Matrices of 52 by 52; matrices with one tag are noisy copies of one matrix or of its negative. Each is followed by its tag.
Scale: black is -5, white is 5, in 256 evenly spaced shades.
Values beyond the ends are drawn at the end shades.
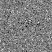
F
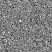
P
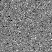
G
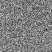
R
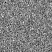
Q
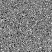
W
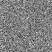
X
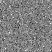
W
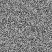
F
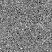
F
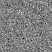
F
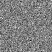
W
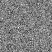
W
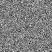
X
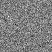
G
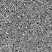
R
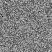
Q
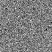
R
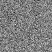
G
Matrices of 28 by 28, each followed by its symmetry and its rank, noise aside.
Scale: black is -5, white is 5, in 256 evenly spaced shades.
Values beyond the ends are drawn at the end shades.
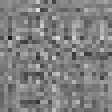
antisymmetric, rank four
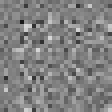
symmetric, rank four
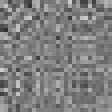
symmetric, rank three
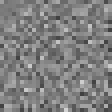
symmetric, rank six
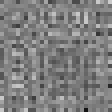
symmetric, rank three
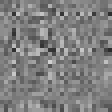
no symmetry, rank three
